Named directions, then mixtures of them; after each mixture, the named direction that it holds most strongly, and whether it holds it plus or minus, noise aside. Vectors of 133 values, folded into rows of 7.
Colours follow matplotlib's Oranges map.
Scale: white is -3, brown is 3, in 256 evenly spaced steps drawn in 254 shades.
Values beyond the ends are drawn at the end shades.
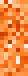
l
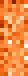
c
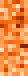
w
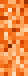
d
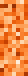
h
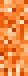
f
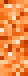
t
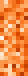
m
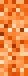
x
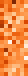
c, plus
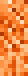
f, plus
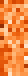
c, plus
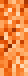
d, plus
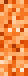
x, plus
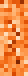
h, minus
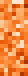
w, minus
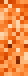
l, minus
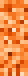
f, minus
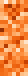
t, minus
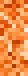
t, minus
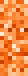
x, minus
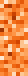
t, minus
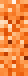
c, minus
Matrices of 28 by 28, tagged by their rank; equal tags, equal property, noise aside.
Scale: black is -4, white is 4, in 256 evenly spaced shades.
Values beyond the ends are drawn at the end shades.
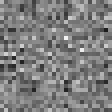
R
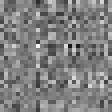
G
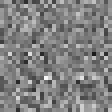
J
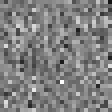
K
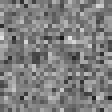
K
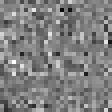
K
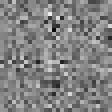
K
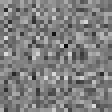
R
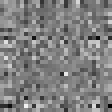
G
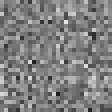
K
